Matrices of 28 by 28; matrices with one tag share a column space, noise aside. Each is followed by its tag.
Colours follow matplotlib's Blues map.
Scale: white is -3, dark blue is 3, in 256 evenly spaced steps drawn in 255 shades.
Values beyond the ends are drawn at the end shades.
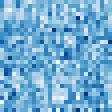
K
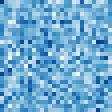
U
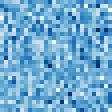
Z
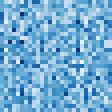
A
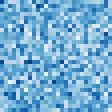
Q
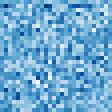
Q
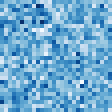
Q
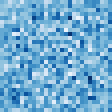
A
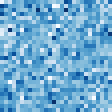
Q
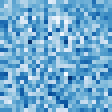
A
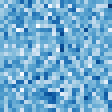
Q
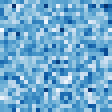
Q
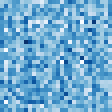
U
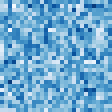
Q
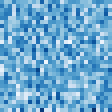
K
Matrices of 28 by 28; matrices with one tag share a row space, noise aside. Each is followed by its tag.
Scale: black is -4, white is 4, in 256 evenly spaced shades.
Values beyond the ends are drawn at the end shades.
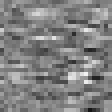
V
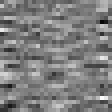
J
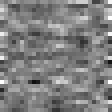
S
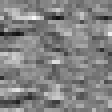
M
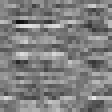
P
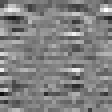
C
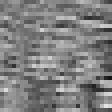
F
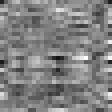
S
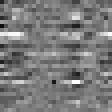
C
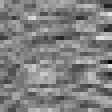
F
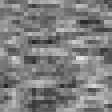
F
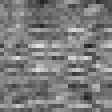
V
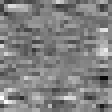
J
